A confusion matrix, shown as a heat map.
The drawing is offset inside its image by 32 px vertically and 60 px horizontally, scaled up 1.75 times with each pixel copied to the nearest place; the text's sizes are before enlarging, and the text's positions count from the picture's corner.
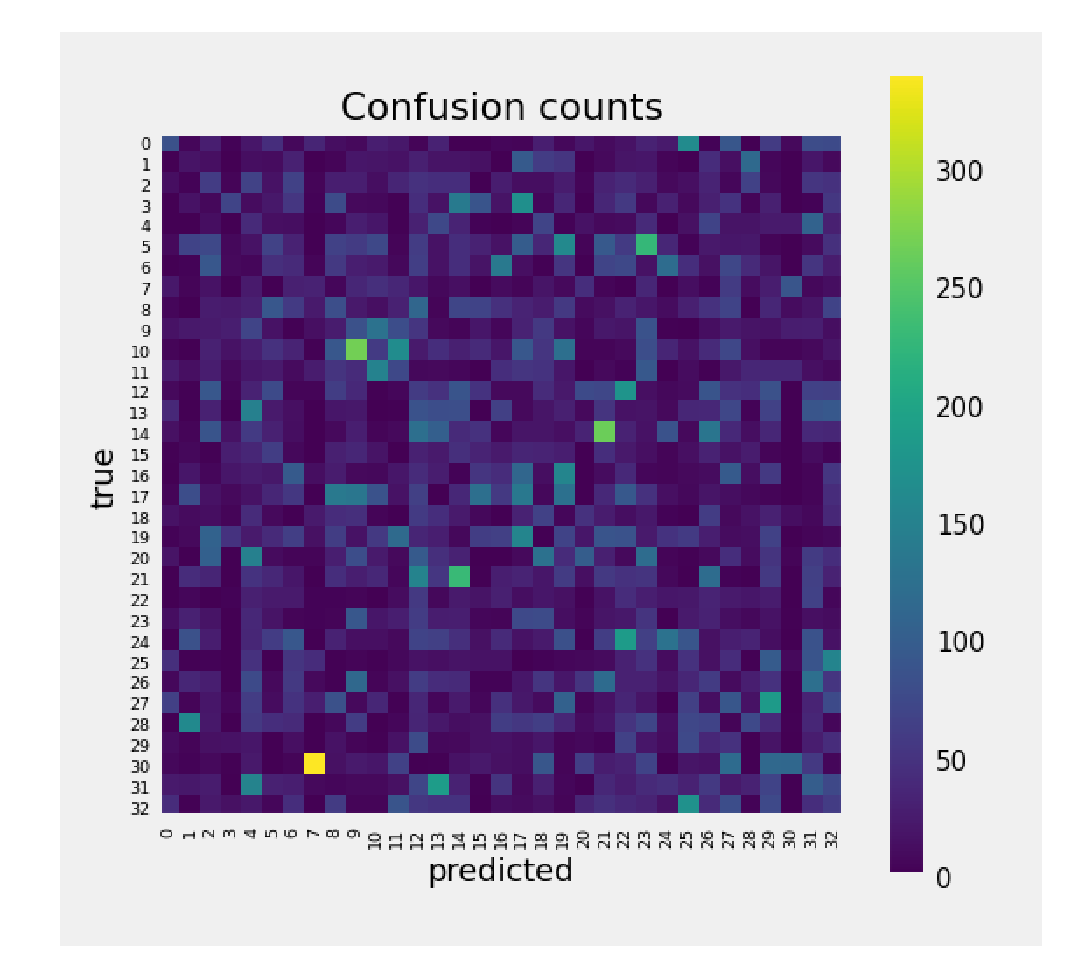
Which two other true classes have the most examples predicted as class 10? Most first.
11, 9
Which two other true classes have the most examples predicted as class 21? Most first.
14, 26
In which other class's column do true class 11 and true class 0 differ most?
25
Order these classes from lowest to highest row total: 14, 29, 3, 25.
29, 25, 3, 14
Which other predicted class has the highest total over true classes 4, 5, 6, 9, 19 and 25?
23
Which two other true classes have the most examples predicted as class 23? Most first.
5, 20
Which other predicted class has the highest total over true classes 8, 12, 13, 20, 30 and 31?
4
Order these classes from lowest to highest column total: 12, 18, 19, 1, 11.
1, 11, 18, 19, 12
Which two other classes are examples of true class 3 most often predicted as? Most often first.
17, 14
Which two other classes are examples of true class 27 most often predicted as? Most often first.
29, 19
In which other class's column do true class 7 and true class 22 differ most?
30
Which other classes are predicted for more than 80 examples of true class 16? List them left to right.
6, 17, 19, 27
